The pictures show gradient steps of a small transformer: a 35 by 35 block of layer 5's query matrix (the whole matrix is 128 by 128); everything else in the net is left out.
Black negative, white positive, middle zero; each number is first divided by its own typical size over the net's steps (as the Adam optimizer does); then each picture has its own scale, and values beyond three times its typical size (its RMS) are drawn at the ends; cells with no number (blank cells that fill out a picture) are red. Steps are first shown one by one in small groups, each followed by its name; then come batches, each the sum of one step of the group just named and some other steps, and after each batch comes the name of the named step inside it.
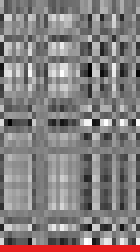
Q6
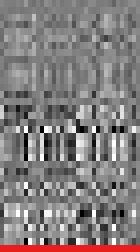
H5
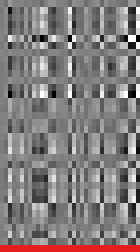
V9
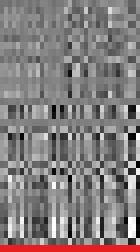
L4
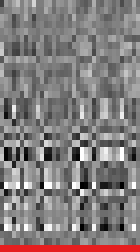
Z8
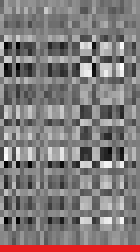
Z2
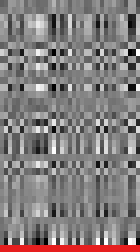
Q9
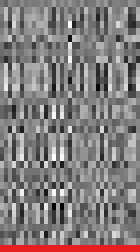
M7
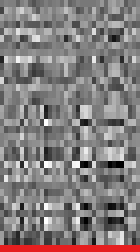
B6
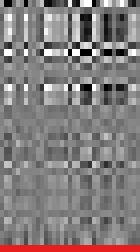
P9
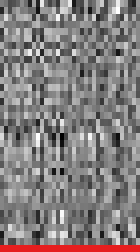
L4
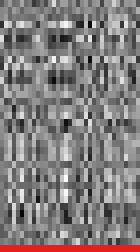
M7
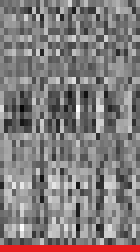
L4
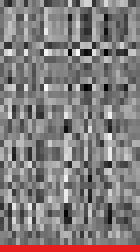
P9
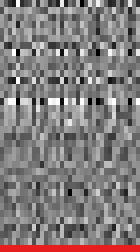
Z2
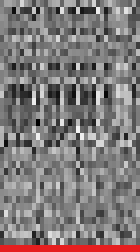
Q9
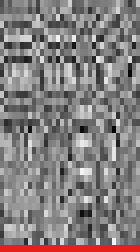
H5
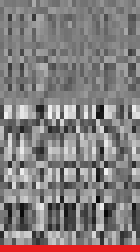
Q9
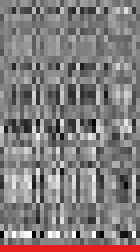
L4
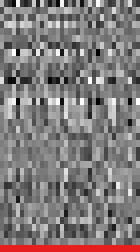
Z2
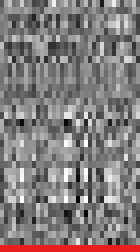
Z2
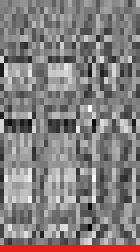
Q6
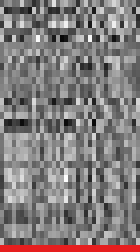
Q6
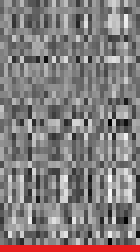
L4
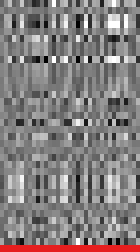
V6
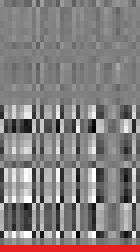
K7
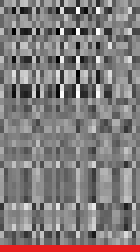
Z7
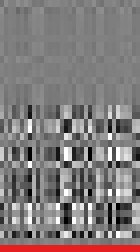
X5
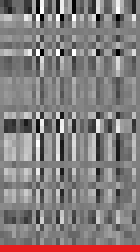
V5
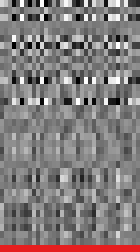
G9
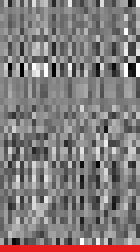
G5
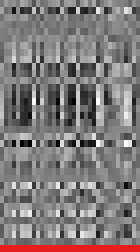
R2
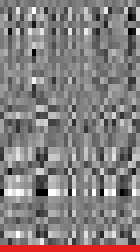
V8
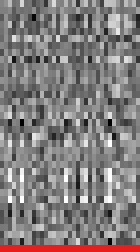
V6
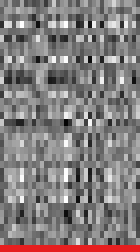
V6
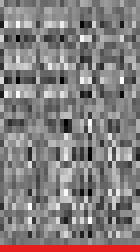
X5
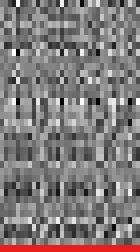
X5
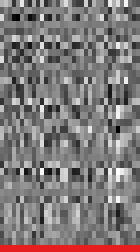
G9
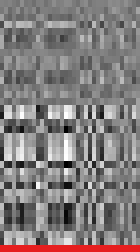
K7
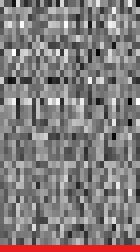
V6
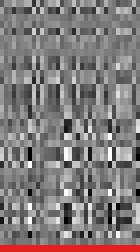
X5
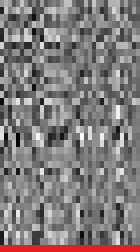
G9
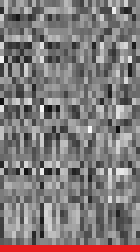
G5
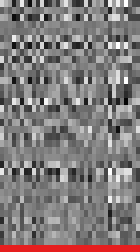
G9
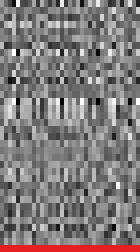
K7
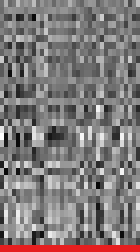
G5
